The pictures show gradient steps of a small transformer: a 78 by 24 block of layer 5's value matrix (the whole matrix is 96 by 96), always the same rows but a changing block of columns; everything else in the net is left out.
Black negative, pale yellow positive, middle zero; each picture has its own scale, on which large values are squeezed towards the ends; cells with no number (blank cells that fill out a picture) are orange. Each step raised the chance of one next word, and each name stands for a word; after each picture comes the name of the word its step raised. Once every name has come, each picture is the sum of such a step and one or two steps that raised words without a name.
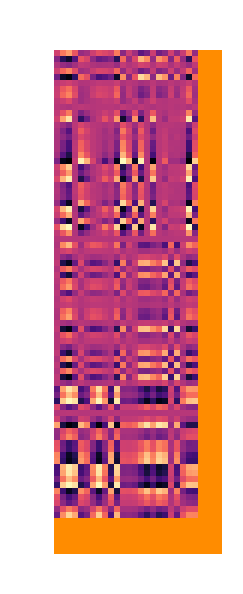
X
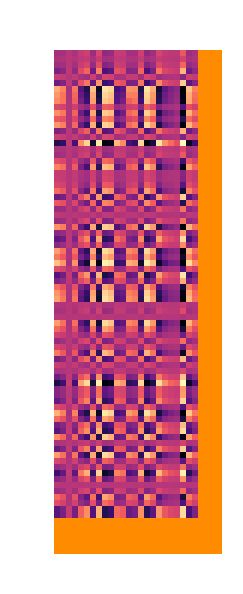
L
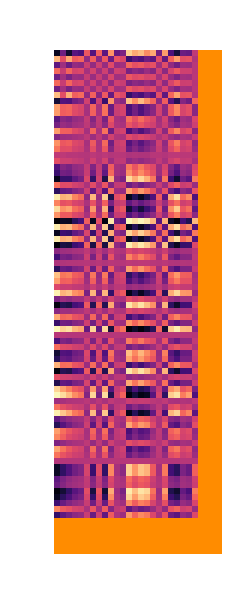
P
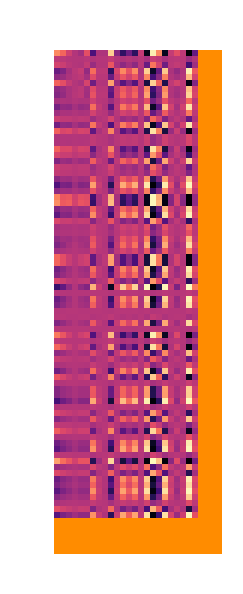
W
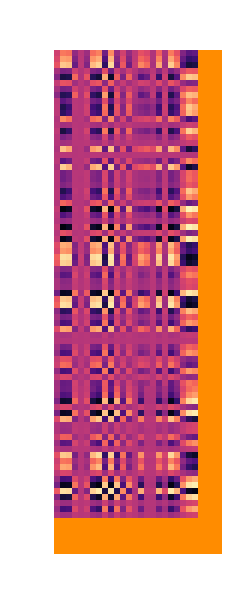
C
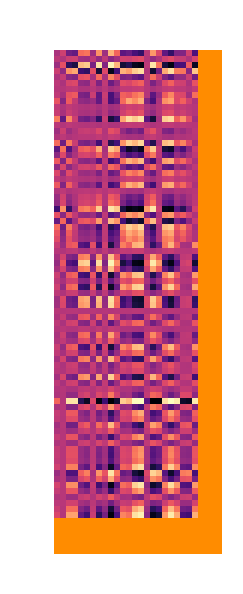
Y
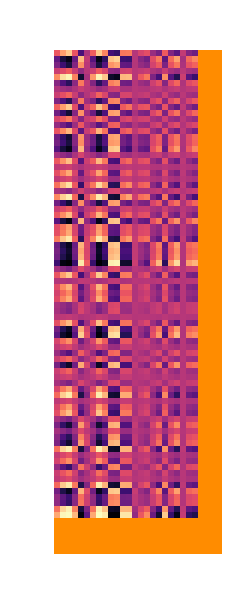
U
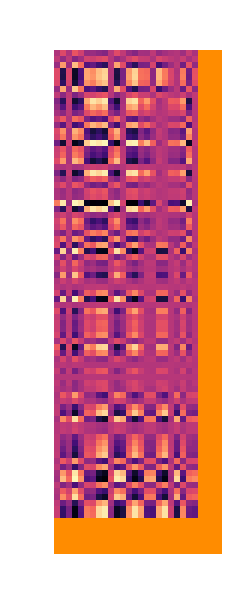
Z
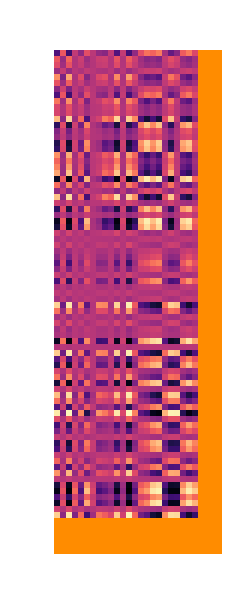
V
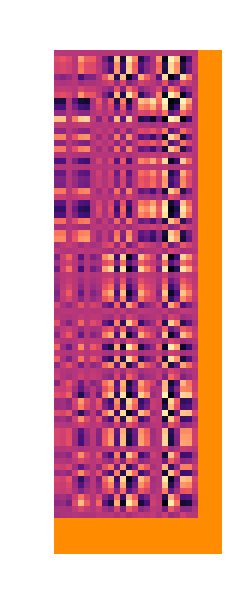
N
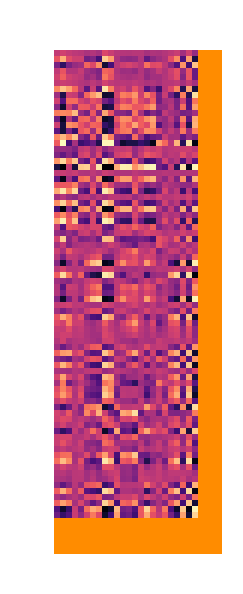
L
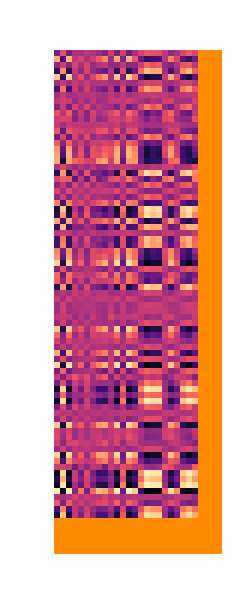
X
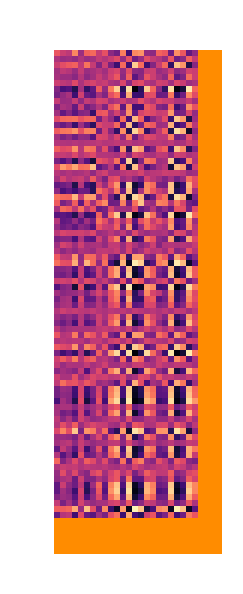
W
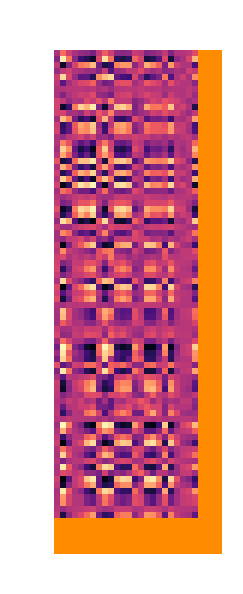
N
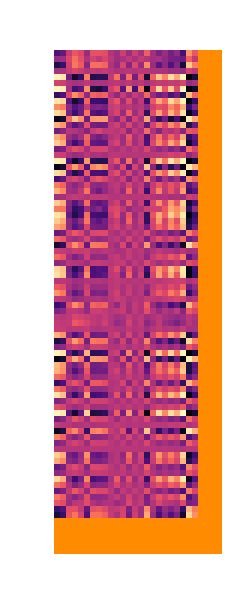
N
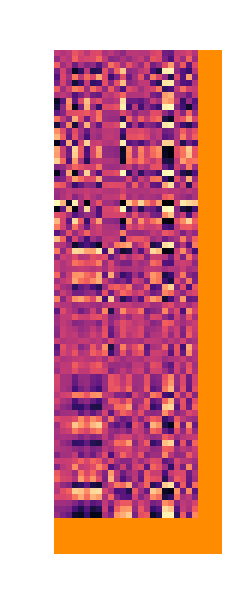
Z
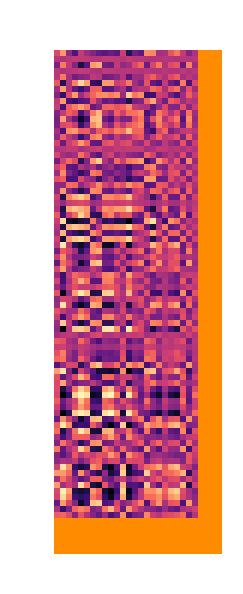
P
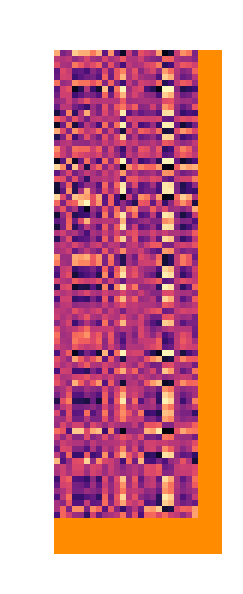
W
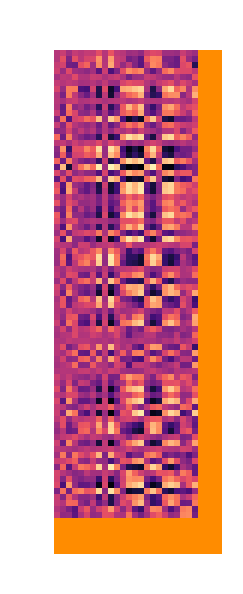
C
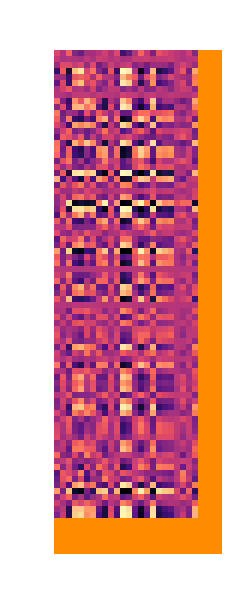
Z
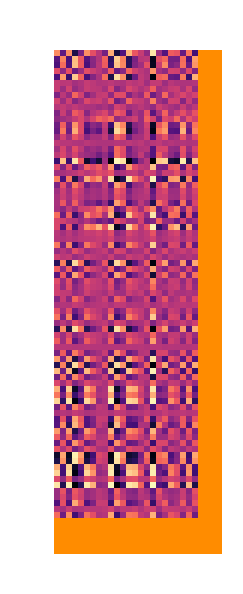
X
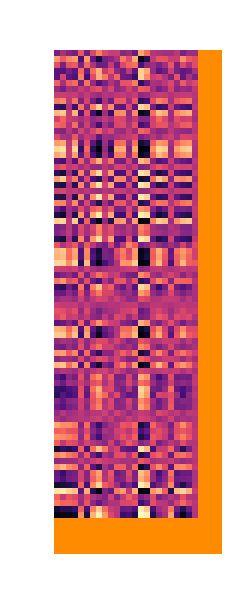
U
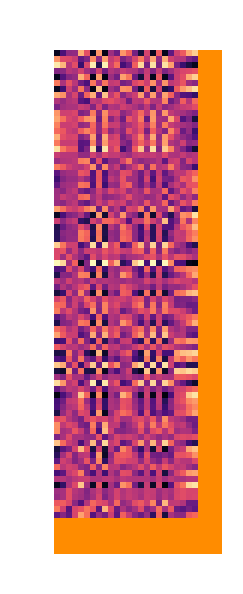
U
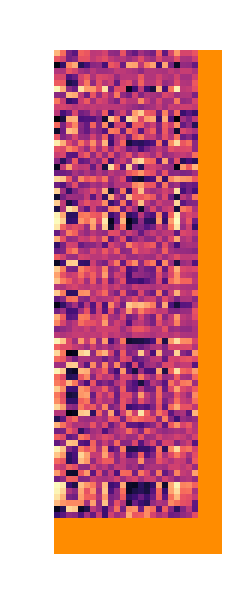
V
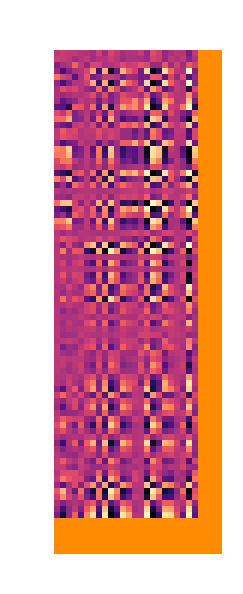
Z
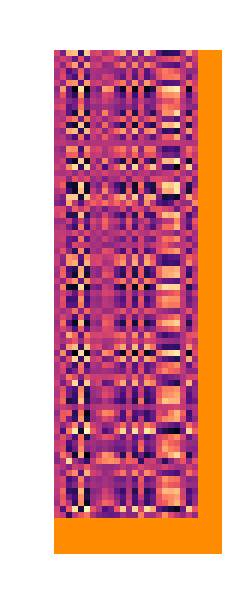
W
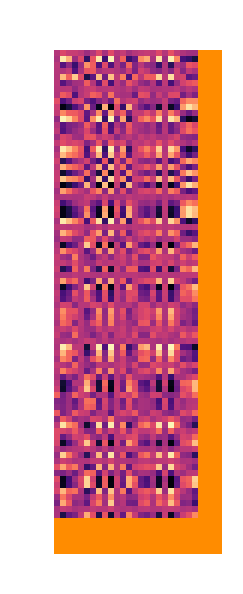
N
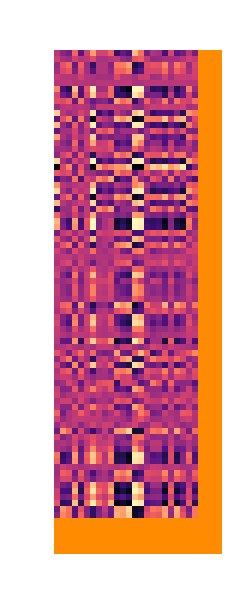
V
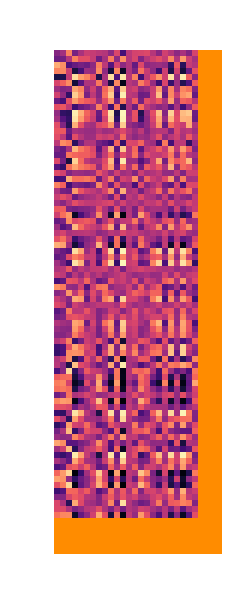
L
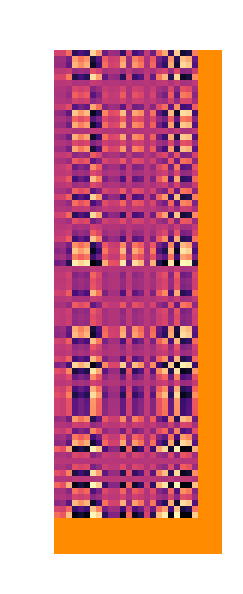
U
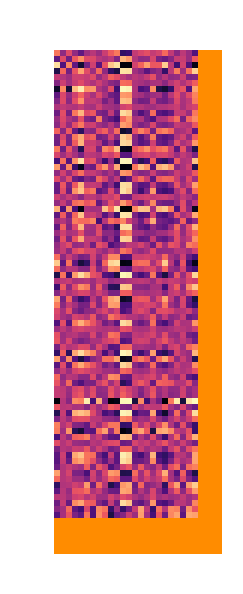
Y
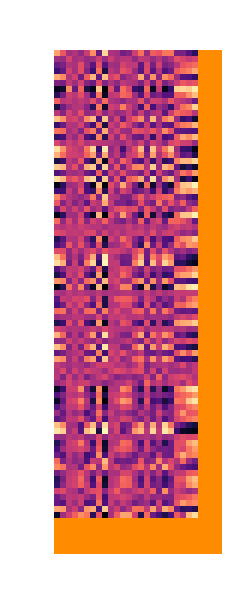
W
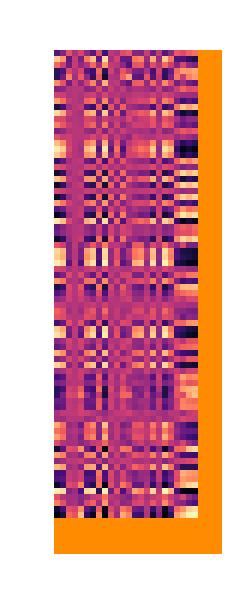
U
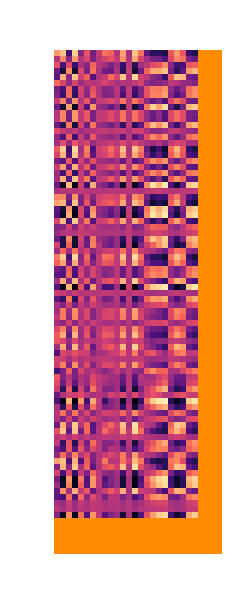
W
